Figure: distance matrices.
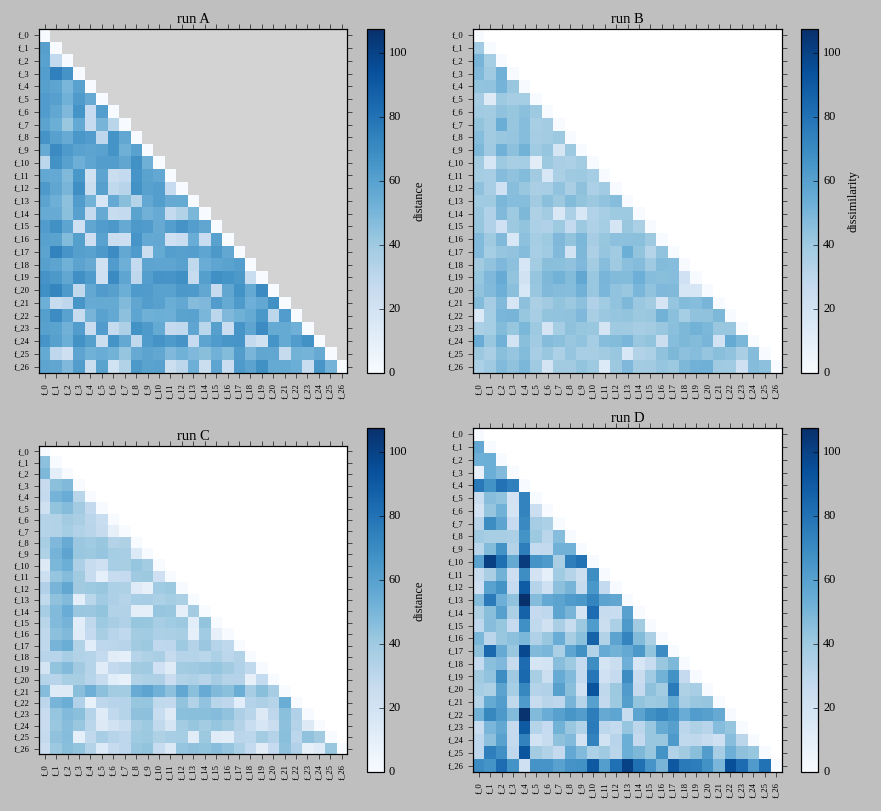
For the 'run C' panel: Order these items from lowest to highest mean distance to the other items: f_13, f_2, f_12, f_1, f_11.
f_11, f_13, f_12, f_1, f_2
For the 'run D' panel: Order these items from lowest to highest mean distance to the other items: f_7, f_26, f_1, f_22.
f_7, f_1, f_22, f_26
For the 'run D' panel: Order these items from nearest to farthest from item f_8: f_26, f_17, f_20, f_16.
f_16, f_20, f_17, f_26
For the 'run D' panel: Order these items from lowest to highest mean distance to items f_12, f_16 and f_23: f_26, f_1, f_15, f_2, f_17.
f_15, f_1, f_2, f_17, f_26
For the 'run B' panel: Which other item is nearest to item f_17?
f_8
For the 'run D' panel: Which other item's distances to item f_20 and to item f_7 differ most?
f_10
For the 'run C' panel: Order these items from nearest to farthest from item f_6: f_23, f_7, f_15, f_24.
f_7, f_24, f_23, f_15
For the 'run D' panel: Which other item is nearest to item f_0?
f_3
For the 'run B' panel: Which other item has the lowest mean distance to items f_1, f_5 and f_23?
f_10
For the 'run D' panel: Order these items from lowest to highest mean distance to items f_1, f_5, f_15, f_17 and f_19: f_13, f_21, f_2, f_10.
f_21, f_2, f_13, f_10
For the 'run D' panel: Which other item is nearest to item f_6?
f_11
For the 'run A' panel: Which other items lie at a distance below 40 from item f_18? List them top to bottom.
f_5, f_8, f_13, f_19, f_24
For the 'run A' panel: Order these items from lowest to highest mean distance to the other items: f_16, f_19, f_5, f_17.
f_16, f_5, f_19, f_17
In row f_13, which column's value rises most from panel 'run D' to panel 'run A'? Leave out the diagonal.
f_22
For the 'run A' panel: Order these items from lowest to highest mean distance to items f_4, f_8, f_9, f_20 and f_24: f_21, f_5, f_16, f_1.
f_5, f_16, f_21, f_1
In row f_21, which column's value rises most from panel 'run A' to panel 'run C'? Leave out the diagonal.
f_25
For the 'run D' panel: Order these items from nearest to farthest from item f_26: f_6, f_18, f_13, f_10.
f_6, f_18, f_10, f_13
